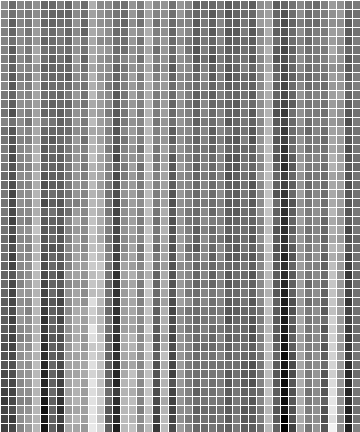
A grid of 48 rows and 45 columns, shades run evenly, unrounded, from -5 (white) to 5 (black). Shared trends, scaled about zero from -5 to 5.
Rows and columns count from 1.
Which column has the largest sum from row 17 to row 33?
36
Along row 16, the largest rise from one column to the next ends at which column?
35
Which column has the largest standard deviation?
6
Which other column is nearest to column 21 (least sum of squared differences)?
17
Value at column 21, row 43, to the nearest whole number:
-2
